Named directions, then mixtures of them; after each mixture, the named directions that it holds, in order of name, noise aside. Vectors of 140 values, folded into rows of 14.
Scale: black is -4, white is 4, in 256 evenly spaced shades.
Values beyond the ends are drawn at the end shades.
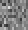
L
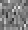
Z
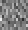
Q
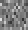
Q, Z.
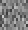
L, Q, Z.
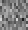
Q.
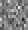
L, Q, Z.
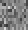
L, Z.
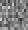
L, Q.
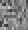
L.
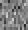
Z.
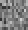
L, Q, Z.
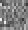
L, Q, Z.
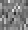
Z.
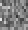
L, Q, Z.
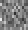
Q, Z.
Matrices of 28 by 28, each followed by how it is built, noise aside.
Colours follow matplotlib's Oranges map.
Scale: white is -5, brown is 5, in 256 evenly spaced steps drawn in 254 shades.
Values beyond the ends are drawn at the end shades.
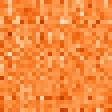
low rank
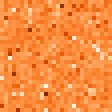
sparse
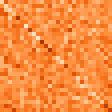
diagonal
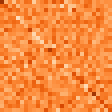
diagonal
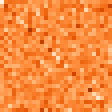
diagonal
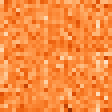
uneven columns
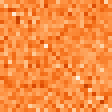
diagonal
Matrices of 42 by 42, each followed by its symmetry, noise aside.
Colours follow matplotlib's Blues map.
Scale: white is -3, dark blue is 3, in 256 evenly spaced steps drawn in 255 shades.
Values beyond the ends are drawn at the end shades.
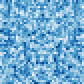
mirrored left to right.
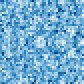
mirrored top to bottom.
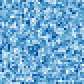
symmetric across the other diagonal.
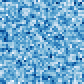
symmetric across the other diagonal.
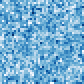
symmetric.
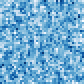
no symmetry.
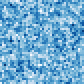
antisymmetric.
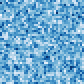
no symmetry.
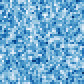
no symmetry.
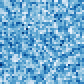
antisymmetric.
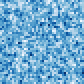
antisymmetric.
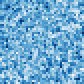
symmetric.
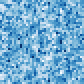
mirrored top to bottom.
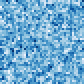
antisymmetric.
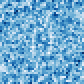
same after a half turn.
